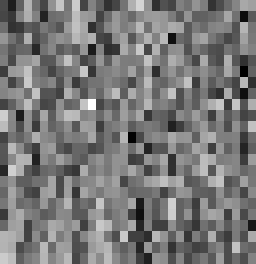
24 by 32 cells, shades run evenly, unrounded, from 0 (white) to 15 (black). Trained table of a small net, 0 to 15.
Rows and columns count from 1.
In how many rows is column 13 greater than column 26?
15
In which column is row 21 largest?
32
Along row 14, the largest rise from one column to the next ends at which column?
19
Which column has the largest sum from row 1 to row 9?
2
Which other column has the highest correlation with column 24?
4
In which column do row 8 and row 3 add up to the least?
31
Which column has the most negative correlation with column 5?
25
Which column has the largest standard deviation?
22
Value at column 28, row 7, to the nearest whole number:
9
